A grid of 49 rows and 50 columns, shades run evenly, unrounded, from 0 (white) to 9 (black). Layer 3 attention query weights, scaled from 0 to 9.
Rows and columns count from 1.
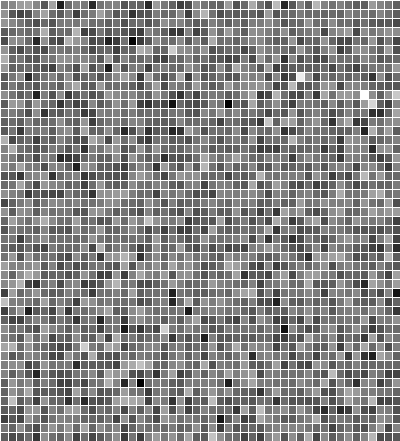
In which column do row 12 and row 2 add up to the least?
47
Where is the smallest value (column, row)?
46, 11
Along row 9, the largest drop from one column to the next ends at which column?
38
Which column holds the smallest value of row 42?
42
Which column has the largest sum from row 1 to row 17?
36
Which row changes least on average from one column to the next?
3
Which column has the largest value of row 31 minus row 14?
34
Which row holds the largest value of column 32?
40
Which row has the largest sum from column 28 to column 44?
17
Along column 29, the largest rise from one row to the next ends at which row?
43
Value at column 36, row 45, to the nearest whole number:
5
